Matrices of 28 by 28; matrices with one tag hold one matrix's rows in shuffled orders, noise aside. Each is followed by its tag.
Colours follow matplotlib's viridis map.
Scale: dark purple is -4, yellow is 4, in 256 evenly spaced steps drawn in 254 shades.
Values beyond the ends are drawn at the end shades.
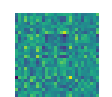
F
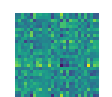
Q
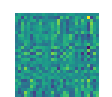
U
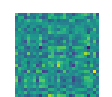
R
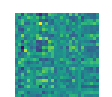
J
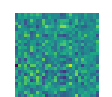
F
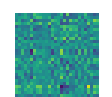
Q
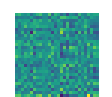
Q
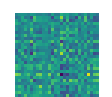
Q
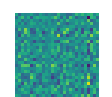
U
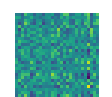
U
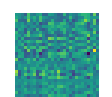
R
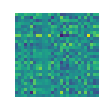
Q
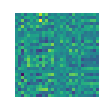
J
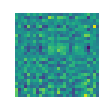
R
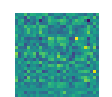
R
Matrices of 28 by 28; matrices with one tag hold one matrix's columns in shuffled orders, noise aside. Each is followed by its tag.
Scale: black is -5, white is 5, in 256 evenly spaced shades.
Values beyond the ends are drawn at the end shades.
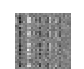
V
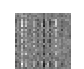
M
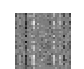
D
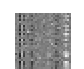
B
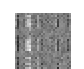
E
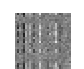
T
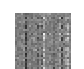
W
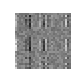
E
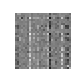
W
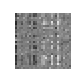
D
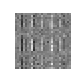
E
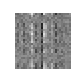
T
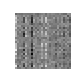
V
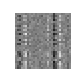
B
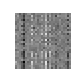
B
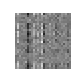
T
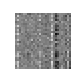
B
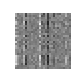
D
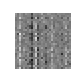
W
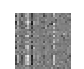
D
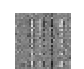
M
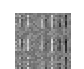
E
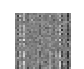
B
